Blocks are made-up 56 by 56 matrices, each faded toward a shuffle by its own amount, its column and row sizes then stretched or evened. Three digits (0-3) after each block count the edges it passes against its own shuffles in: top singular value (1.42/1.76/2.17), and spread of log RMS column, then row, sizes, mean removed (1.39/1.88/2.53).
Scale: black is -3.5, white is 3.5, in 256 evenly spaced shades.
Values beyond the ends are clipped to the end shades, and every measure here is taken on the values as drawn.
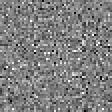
2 0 1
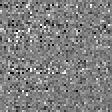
0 2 2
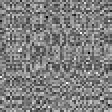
3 0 0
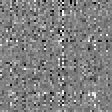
2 3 2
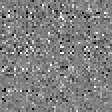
2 1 2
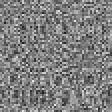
3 1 0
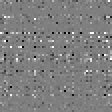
1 2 3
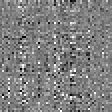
2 3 2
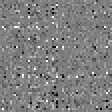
0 2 2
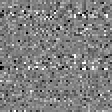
1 0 3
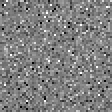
0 0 0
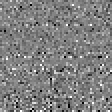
1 0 2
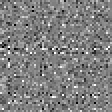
2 1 2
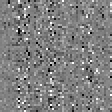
0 3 0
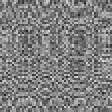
3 0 2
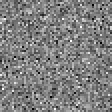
0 0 0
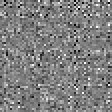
2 2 2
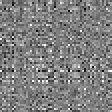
3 2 2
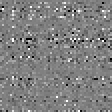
1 1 3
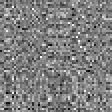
3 1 1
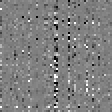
2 3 1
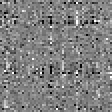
2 2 2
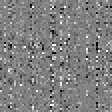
1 3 2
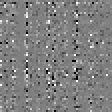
1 3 2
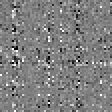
0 3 2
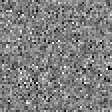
0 0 1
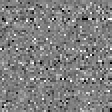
2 0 2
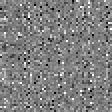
2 2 0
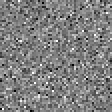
1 0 0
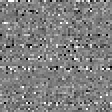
1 0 3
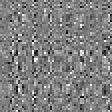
3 3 1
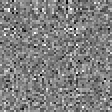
2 1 1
